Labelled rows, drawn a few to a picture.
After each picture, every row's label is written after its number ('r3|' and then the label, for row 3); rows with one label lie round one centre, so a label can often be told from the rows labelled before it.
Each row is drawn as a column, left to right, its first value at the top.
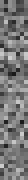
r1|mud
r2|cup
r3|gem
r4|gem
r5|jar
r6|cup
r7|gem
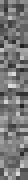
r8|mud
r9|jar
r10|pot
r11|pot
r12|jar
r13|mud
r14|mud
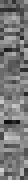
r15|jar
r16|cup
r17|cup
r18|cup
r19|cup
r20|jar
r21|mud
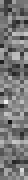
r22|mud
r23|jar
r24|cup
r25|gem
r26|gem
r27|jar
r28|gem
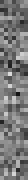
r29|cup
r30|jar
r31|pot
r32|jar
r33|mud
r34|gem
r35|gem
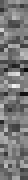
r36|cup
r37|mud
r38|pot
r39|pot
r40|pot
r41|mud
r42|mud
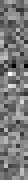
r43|gem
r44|mud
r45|pot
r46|pot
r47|cup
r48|jar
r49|pot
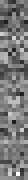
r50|gem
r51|gem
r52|jar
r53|cup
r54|jar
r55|mud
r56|gem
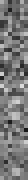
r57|pot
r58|gem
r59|cup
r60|jar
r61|jar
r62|pot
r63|gem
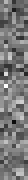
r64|gem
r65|pot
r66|gem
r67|cup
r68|jar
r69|jar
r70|gem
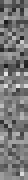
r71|cup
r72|pot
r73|gem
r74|cup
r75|pot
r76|jar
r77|pot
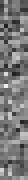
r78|jar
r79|pot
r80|jar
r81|gem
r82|gem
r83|cup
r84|cup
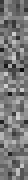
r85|cup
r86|pot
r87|mud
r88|gem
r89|jar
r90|mud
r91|cup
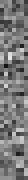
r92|gem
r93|pot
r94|gem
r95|cup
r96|mud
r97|mud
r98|jar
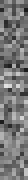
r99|cup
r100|pot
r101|pot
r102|jar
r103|pot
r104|mud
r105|jar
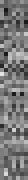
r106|pot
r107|jar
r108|gem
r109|mud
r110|gem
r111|mud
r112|gem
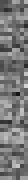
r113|cup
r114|cup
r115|cup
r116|mud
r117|mud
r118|cup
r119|pot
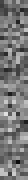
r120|jar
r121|jar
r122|mud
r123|jar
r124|gem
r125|cup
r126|cup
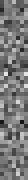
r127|cup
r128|pot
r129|gem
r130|mud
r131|jar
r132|cup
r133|pot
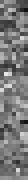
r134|gem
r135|pot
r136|pot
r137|gem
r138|jar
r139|cup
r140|cup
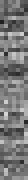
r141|gem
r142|jar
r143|gem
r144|gem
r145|gem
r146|gem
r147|cup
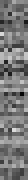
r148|gem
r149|mud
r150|gem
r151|mud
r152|mud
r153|mud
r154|gem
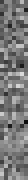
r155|jar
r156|mud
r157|pot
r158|jar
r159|pot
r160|pot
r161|cup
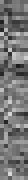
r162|gem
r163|cup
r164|jar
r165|gem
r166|gem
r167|gem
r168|gem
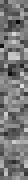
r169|mud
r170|jar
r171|gem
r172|gem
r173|gem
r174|pot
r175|mud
